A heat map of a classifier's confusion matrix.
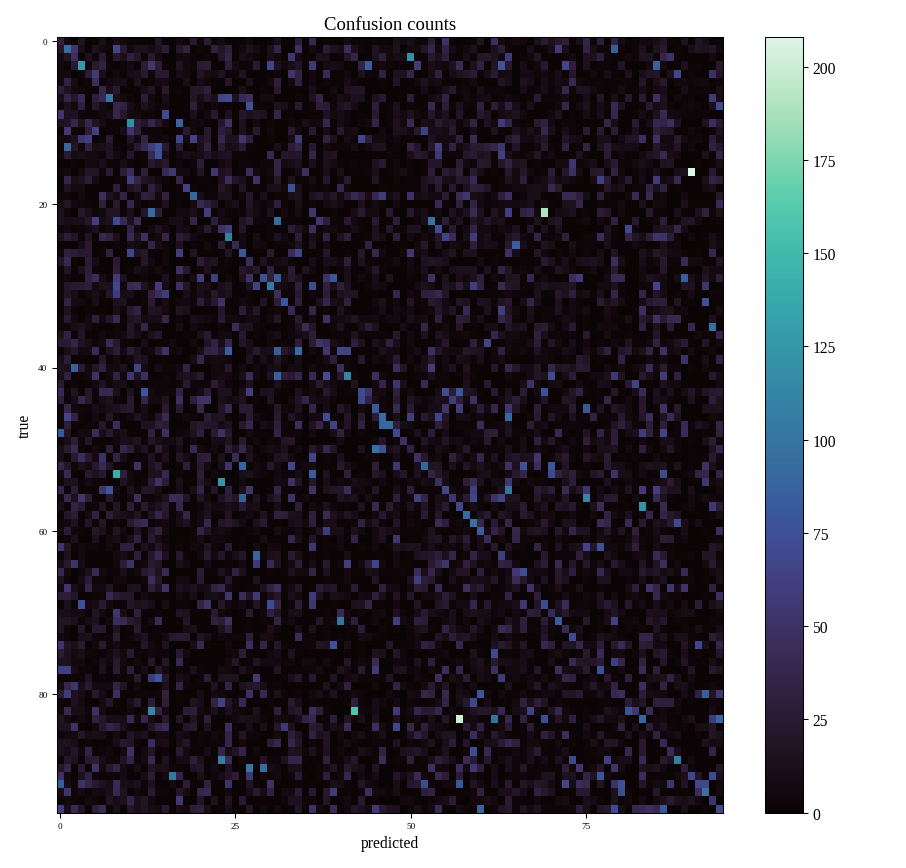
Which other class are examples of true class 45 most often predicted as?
75
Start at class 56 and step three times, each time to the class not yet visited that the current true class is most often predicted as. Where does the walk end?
77
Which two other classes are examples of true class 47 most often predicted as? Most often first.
46, 39
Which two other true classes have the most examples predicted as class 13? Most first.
82, 21
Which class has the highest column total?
1
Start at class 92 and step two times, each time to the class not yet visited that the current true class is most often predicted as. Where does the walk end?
60
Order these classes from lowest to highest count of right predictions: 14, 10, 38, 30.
38, 14, 30, 10
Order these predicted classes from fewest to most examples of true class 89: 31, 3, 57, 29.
31, 3, 57, 29
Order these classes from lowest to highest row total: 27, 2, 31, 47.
27, 31, 2, 47
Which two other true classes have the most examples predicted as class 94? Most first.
83, 8
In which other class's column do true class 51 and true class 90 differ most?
16
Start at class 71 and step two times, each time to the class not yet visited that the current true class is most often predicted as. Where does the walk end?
2
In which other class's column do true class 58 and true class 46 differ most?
64
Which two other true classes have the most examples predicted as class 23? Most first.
54, 88
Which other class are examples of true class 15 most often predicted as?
73
